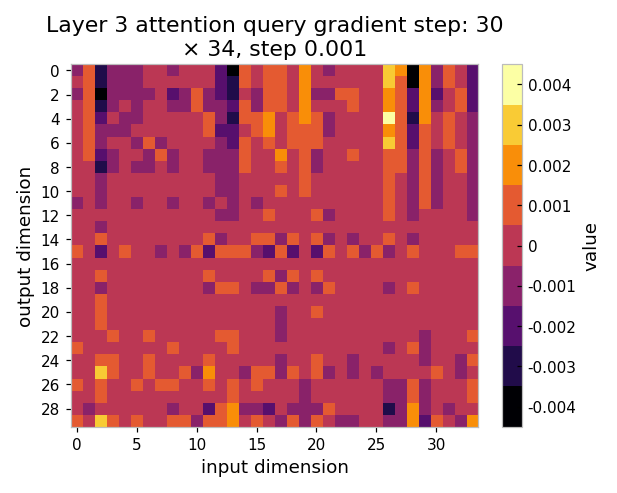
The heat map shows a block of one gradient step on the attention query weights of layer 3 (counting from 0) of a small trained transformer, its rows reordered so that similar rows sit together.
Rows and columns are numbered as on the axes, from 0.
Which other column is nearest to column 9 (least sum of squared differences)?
24
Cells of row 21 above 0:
1
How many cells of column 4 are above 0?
1
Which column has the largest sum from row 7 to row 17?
26
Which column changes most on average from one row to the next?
2
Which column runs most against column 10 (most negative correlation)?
9
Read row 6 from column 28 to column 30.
-0.002 0.001 0
